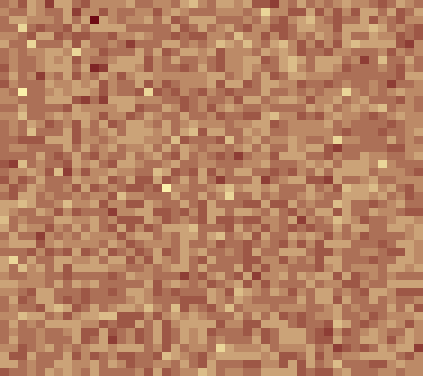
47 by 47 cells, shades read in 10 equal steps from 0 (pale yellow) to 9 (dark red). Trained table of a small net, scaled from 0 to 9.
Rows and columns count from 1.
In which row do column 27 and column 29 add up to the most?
35
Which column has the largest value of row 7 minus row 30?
25
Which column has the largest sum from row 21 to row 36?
6
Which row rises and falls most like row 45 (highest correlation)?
24
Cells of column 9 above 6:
1
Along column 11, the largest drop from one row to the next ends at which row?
4
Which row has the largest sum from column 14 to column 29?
28
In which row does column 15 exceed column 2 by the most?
33
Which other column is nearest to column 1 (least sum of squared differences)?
44
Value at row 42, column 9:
3
